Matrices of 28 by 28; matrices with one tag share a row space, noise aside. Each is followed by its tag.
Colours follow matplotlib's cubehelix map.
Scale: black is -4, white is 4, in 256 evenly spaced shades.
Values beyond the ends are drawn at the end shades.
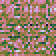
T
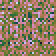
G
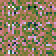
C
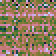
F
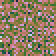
G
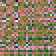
F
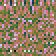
G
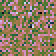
G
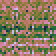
F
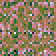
G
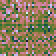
F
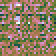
T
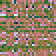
F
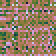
F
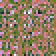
G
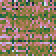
F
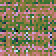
F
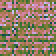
F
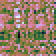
T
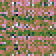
F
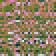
T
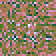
C
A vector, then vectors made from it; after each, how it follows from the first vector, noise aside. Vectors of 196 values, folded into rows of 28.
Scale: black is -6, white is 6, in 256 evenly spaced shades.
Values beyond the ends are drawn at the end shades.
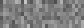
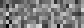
reversed, negated, scaled up.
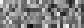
reversed, scaled up.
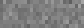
wrapped around, shrunk.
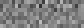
wrapped around, negated.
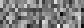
reversed, scaled up.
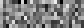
negated, scaled up.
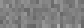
reversed, shrunk.
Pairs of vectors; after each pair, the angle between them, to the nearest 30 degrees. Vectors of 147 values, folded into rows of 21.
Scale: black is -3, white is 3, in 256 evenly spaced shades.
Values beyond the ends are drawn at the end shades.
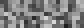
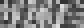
90 degrees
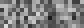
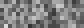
30 degrees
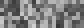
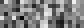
60 degrees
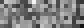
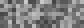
120 degrees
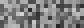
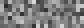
120 degrees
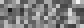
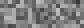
120 degrees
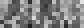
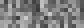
120 degrees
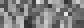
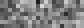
120 degrees
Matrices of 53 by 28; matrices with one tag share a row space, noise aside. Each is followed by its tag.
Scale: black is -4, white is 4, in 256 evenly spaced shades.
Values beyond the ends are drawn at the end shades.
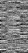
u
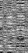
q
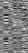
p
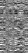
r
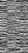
u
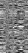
r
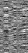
p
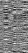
p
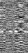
r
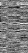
u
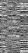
u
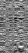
r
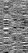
p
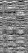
q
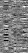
p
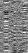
p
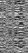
r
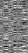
p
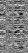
r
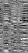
p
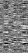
p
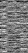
u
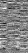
u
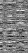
q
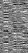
p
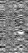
r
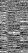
u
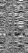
r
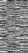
u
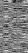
p
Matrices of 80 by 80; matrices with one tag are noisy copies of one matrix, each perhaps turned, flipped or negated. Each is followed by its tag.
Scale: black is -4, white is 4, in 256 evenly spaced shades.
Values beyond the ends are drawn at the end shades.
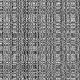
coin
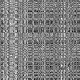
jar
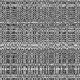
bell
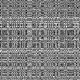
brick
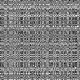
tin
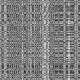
bell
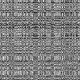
coin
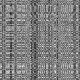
bell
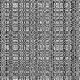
tin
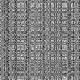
tin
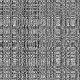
coin
